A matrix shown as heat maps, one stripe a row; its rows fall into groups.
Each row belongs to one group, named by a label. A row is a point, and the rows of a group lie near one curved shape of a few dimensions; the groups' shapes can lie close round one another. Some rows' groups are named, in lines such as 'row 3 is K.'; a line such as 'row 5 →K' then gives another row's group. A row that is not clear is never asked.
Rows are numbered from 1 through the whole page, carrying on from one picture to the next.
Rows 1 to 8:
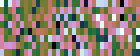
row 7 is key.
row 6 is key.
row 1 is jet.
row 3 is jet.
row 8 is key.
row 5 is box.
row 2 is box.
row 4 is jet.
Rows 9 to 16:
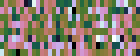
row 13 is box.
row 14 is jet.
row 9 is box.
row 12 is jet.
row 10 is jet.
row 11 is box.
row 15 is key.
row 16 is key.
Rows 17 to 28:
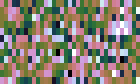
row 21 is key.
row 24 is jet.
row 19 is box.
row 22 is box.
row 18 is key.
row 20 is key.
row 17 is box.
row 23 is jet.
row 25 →box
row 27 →jet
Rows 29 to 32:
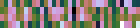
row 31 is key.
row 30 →key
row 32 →key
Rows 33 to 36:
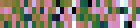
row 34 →jet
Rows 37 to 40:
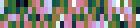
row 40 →jet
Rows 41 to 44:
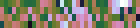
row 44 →box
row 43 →box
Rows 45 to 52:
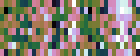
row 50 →key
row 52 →key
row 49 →jet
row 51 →key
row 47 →box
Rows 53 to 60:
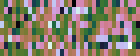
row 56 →key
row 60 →jet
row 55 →box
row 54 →jet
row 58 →jet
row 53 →key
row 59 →key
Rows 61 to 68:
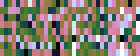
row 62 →key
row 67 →jet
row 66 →jet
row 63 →key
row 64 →key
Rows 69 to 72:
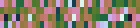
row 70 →box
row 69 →key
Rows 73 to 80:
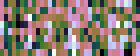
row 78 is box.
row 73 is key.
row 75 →box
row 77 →jet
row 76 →key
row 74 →box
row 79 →box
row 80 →box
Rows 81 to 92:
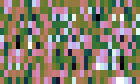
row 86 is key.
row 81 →box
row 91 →box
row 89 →jet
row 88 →jet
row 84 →jet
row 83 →box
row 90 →jet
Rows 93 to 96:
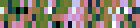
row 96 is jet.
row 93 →jet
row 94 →key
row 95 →box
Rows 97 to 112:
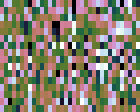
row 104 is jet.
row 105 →jet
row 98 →key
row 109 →jet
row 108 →key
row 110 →jet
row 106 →jet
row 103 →box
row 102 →jet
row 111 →jet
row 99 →jet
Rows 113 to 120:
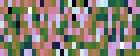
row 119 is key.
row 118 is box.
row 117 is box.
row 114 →jet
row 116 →key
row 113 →jet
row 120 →jet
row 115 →key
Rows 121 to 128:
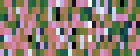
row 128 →jet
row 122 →jet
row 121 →box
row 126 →box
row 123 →jet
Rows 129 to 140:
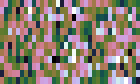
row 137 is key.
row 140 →key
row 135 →jet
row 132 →jet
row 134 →box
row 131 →key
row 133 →jet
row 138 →box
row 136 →box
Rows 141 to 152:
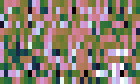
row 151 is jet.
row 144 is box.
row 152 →key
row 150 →box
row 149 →box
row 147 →box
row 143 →jet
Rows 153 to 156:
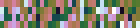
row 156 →key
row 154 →jet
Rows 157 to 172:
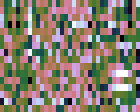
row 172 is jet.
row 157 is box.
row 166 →box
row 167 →key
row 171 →box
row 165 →box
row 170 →box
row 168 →box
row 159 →jet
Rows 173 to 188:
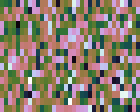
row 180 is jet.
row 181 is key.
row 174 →box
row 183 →box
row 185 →jet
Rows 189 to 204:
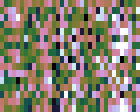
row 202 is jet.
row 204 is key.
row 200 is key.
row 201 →jet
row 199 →jet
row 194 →key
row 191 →jet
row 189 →jet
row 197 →jet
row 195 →key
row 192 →box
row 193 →key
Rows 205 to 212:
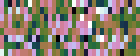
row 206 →jet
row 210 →jet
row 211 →box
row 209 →box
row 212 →jet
